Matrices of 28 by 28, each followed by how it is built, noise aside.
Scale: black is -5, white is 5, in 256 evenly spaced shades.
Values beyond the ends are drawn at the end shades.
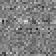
uneven rows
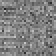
low rank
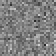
low rank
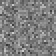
repeating rows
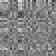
low rank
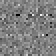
uneven rows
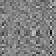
low rank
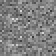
repeating rows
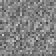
repeating columns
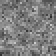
smooth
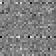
uneven rows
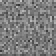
repeating columns
